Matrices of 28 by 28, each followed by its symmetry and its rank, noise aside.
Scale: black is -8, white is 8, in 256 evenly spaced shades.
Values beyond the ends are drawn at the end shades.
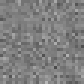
antisymmetric, rank six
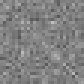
symmetric, rank six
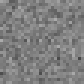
no symmetry, rank eight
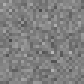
symmetric, rank eight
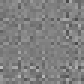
antisymmetric, rank four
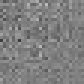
no symmetry, rank four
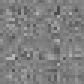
antisymmetric, rank six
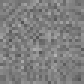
symmetric, rank eight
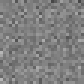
antisymmetric, rank eight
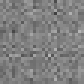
no symmetry, rank four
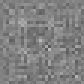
symmetric, rank four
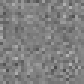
antisymmetric, rank eight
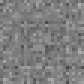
symmetric, rank six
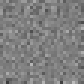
no symmetry, rank six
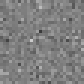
antisymmetric, rank eight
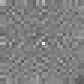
symmetric, rank four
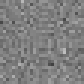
antisymmetric, rank six
